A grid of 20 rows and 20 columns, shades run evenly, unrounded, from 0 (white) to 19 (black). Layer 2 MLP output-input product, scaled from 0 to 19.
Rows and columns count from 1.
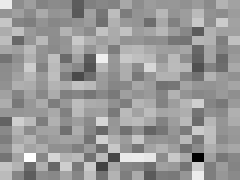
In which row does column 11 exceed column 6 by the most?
19
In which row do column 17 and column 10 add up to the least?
20
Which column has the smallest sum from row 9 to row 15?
5
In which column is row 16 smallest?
9
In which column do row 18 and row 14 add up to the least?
3
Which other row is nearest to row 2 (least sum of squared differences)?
17
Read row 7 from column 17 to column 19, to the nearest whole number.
12 7 11
